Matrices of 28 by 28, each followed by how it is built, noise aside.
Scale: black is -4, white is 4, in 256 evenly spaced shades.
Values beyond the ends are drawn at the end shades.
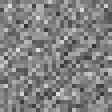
Hankel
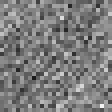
Hankel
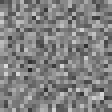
blocks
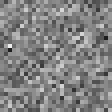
Hankel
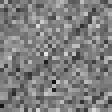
Hankel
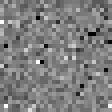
sparse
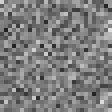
Hankel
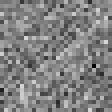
Hankel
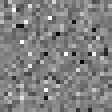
sparse
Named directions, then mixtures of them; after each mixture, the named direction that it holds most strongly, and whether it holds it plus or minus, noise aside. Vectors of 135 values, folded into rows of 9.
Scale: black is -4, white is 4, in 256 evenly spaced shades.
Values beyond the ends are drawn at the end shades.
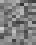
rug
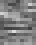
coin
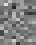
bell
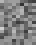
rug, plus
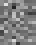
bell, plus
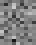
bell, minus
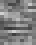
coin, plus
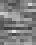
coin, plus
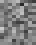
rug, plus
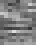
coin, plus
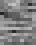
coin, minus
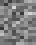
bell, minus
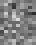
bell, plus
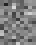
bell, minus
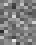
bell, plus
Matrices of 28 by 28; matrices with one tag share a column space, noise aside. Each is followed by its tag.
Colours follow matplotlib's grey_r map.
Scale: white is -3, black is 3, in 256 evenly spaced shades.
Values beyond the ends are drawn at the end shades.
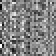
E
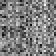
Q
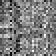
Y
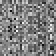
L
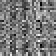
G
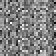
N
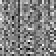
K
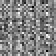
L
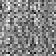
Q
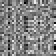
L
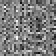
L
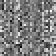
E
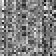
Q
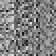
N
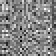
K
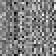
E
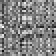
Y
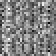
Y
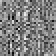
G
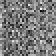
N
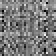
E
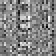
K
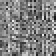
G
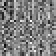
G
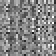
L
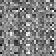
N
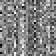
Q
